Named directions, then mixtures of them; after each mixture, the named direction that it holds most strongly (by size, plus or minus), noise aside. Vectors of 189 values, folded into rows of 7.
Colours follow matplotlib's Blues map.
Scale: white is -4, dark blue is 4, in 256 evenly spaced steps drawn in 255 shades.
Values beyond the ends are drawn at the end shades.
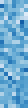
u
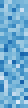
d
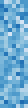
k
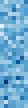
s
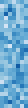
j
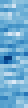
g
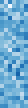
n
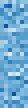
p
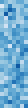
j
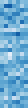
p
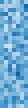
n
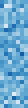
p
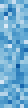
j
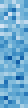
s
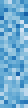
k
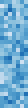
j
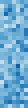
j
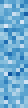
p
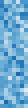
k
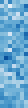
n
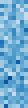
u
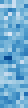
g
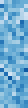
u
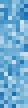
u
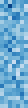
n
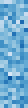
u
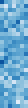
u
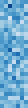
n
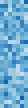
j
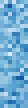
p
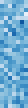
u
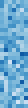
d
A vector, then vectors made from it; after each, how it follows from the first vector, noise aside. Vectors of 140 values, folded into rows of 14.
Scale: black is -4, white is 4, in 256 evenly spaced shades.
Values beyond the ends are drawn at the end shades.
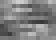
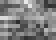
wrapped around.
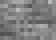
shrunk.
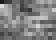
wrapped around.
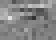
wrapped around, negated, partly zeroed.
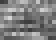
wrapped around.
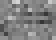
partly zeroed.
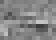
negated, partly zeroed.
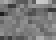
wrapped around, negated, partly zeroed.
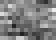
wrapped around.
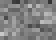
negated, partly zeroed.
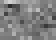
wrapped around, negated, partly zeroed.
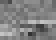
negated, partly zeroed.
